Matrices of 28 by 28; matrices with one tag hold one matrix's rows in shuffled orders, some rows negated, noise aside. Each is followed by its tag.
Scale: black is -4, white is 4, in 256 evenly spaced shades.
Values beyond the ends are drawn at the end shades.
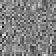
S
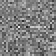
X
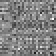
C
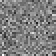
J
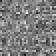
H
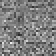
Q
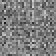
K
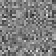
J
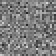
H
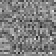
C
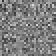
J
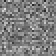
K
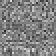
K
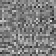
C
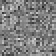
Q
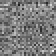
C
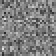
Q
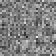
H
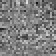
H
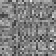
C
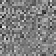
S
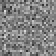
K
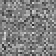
K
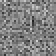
K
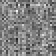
X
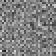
S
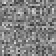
Q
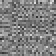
C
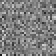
S
